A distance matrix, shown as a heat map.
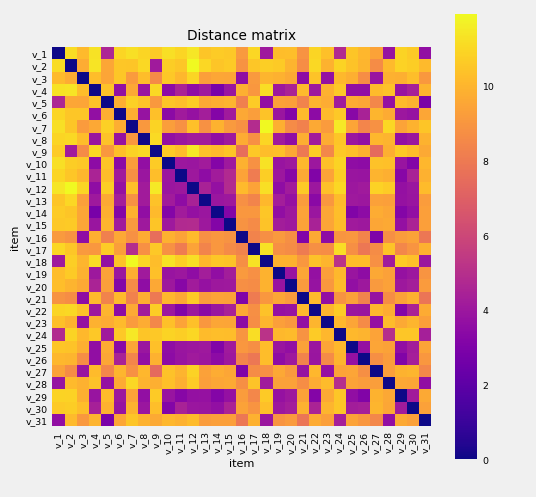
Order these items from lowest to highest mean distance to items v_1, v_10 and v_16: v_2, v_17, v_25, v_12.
v_25, v_12, v_17, v_2
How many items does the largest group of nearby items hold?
16
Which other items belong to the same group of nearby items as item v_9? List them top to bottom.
v_2
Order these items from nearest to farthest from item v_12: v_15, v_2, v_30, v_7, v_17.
v_30, v_15, v_17, v_7, v_2
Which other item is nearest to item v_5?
v_31
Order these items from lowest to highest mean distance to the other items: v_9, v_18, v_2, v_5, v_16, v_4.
v_4, v_16, v_5, v_18, v_9, v_2
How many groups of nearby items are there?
5
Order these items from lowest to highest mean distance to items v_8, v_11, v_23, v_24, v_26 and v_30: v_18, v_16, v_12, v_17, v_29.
v_29, v_12, v_16, v_17, v_18
